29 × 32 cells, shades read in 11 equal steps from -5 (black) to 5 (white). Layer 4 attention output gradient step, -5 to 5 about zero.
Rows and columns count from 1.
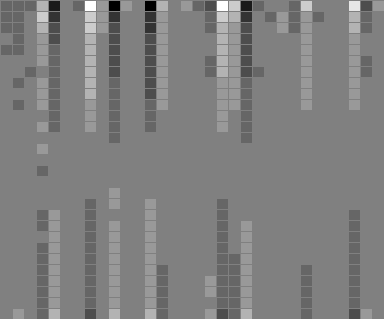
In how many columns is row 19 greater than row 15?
2
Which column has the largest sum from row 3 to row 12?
8
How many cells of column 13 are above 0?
11
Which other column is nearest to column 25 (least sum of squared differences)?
1
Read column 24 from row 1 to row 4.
0 1 1 0
